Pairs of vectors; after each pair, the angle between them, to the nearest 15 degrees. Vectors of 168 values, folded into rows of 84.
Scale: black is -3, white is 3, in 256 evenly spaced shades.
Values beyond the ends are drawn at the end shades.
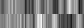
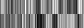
150 degrees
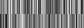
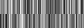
15 degrees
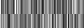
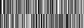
105 degrees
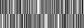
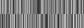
150 degrees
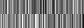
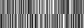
120 degrees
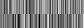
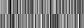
90 degrees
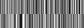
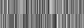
105 degrees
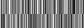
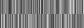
135 degrees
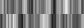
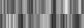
15 degrees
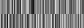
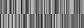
150 degrees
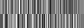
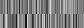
165 degrees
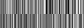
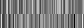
90 degrees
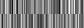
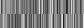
75 degrees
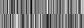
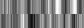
105 degrees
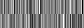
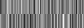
60 degrees
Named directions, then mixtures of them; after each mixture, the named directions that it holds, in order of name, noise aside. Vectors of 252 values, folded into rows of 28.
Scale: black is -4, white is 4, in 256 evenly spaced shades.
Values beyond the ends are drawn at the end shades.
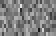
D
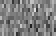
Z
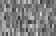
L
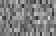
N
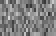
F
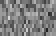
D, F.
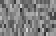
D, F.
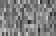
D, L.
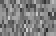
D, F.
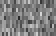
L.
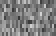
L.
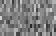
N, Z.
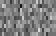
D.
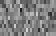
D, F.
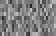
D, F.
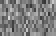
F.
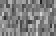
L, N.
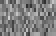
F.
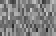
F, Z.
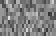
D, F.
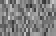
F.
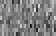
Z.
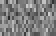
F.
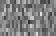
F, L.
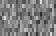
L, N.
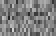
F, N.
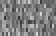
L.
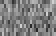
F, Z.
